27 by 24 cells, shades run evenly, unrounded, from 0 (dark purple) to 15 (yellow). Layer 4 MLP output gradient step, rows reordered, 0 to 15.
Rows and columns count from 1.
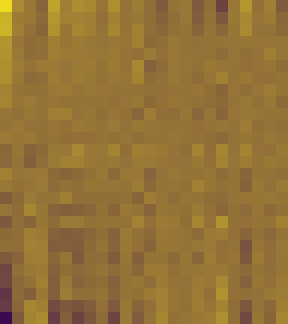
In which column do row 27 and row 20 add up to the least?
1
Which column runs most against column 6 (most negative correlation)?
11
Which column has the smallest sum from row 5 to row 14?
3
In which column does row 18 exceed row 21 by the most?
21
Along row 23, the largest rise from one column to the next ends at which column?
2
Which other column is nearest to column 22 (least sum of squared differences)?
16
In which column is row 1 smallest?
19
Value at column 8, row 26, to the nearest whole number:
6
